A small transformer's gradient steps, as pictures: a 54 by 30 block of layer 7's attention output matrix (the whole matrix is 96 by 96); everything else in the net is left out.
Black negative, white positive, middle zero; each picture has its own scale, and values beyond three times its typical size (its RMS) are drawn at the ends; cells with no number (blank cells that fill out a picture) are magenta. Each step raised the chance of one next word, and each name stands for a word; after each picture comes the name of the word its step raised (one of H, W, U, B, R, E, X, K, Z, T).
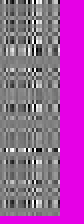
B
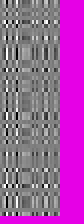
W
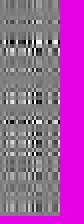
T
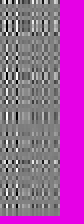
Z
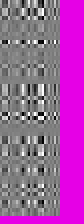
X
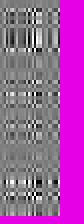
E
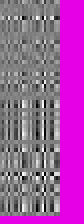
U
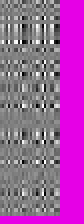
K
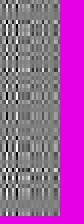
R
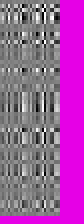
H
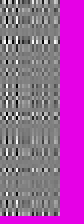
X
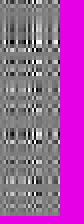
K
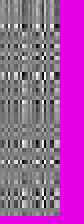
Z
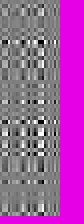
T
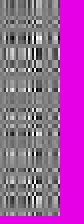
W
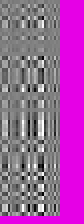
U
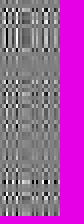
E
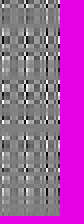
R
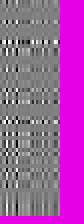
T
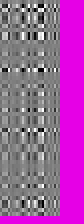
H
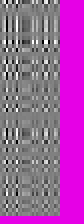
K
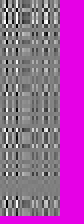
H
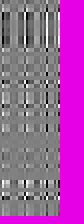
E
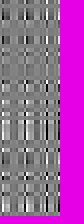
U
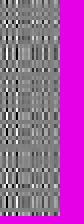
W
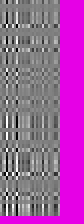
U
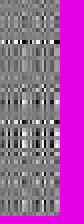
T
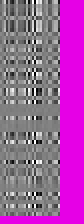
Z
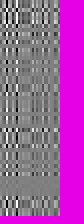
H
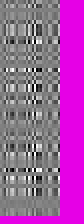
R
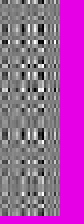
K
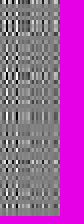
Z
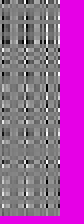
K
